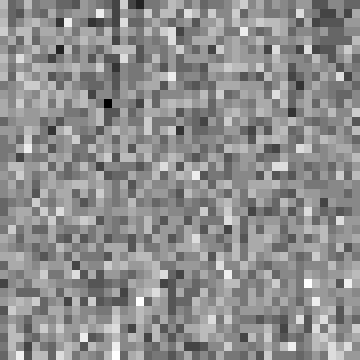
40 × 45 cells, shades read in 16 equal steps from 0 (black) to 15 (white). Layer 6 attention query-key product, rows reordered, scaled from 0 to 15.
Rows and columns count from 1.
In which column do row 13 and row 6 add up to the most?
39
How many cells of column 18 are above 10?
5
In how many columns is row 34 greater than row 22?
23
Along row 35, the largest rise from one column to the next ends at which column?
2
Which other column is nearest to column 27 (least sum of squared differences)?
38
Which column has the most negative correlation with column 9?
25
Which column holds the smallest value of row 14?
26
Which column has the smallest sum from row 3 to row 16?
15
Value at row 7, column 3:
13
